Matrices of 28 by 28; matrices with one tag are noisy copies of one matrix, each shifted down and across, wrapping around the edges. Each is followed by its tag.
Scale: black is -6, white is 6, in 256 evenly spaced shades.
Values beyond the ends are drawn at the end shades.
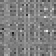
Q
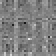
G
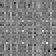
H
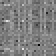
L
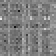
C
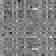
L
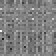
H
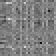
L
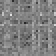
C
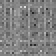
H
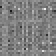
Q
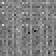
H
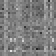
C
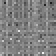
H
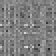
Q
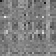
G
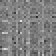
L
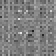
Q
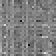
L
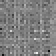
Q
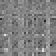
G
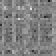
C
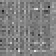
Q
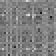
Q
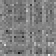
C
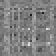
G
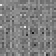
H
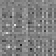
Q
